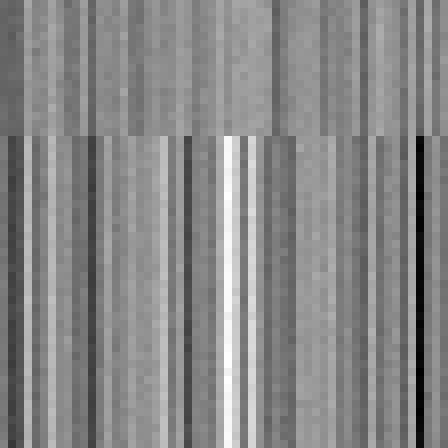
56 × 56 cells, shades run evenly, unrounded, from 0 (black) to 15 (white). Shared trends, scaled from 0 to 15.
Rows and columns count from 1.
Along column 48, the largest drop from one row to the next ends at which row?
18
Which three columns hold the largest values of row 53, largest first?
29, 32, 30
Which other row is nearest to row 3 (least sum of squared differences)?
10
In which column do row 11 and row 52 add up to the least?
53
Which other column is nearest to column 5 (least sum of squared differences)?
37
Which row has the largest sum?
9
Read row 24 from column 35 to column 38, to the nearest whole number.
7 7 6 9
